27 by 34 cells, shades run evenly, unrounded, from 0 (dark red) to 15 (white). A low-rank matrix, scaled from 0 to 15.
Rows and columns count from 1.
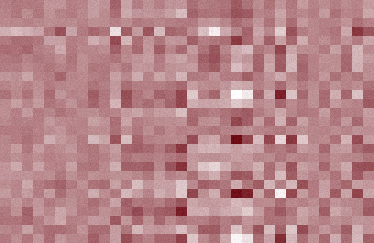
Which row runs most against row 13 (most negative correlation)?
24
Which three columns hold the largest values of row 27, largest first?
22, 23, 18
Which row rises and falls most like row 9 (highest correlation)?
13
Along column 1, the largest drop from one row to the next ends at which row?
5
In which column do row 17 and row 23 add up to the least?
17
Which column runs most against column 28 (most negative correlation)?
25
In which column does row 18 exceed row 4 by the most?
33
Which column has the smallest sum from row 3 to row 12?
26
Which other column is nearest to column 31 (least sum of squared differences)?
29
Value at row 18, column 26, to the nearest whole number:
7
